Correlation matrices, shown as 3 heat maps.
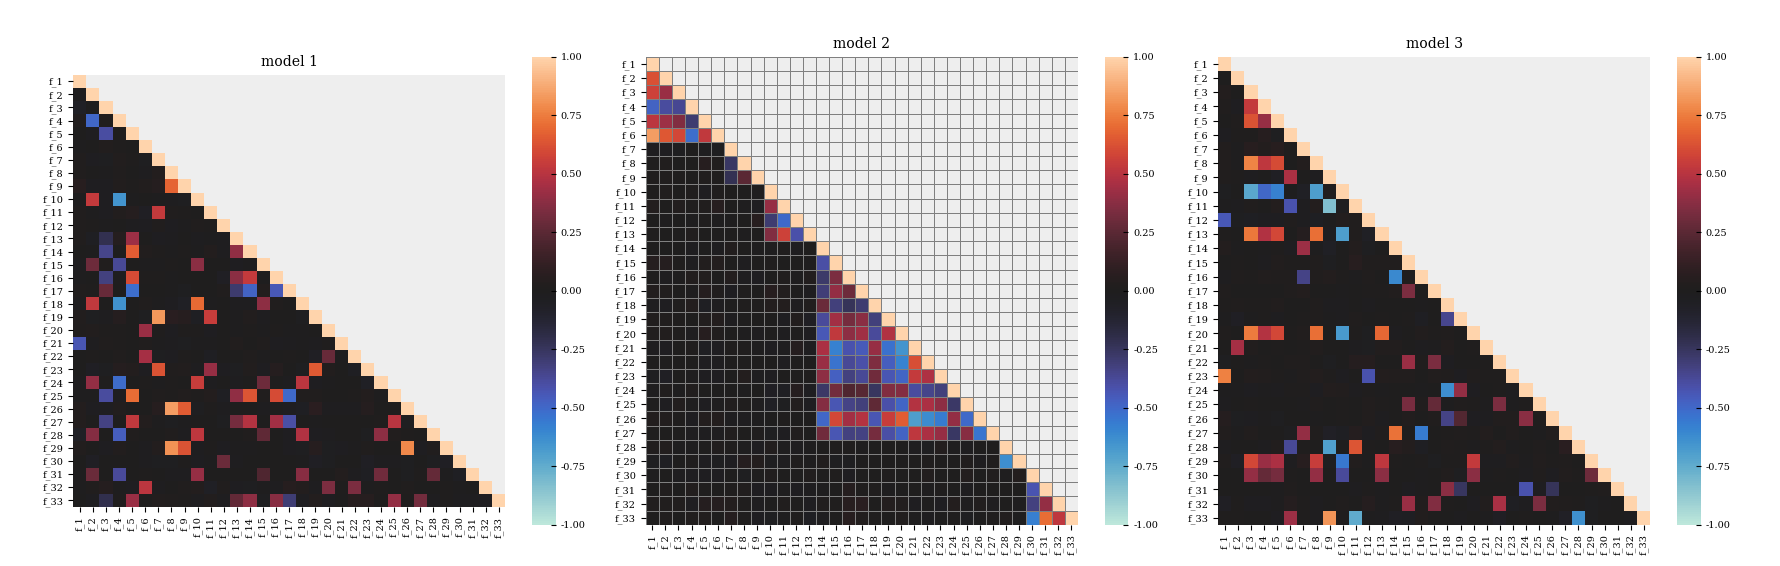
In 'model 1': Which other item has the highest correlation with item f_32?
f_6
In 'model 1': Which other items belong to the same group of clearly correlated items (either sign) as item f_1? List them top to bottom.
f_21
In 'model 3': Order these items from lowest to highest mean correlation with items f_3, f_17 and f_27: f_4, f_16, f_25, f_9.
f_16, f_9, f_25, f_4
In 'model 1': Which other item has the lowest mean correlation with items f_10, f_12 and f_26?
f_4
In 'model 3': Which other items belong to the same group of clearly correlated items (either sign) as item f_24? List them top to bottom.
f_18, f_19, f_26, f_31
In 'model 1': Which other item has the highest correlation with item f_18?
f_10
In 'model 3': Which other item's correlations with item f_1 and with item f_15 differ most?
f_23
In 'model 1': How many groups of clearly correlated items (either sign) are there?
7
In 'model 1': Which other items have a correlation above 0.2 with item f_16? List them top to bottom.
f_5, f_13, f_14, f_25, f_27, f_33
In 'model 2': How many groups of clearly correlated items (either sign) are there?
6
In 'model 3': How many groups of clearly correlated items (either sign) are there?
7
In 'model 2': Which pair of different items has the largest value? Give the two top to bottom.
f_1, f_6
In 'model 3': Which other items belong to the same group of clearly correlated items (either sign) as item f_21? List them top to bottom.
f_2
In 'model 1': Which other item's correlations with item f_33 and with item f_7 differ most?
f_19
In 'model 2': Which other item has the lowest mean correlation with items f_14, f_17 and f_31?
f_30
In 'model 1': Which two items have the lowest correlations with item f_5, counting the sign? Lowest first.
f_17, f_3
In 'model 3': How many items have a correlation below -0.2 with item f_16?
3
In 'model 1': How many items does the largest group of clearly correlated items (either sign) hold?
9
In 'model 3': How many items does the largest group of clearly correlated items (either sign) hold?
9
